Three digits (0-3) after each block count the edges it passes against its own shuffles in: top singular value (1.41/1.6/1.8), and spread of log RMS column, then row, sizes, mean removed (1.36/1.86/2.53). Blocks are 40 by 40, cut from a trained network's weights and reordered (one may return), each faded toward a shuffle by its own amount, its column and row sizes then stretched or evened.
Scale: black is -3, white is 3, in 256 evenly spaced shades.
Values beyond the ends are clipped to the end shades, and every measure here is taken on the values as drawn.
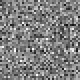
2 0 1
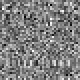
2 0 0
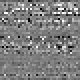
2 1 3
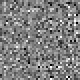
1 2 1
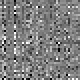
3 3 1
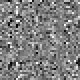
0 2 1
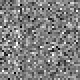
0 1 1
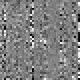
1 3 0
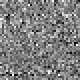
0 0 2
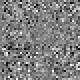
0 2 2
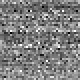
1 0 1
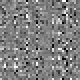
3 3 2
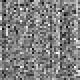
1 1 0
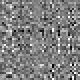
3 2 2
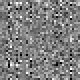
2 3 1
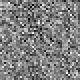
1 0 0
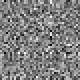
3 1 1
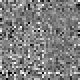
0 2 2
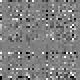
0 3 3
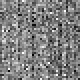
1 1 0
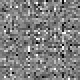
0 2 0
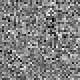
1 0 0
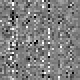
0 3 0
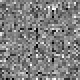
0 2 2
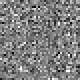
1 1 2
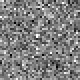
0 0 0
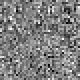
2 2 0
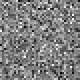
0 1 1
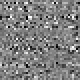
1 1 3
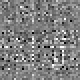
0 1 3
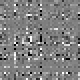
1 3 3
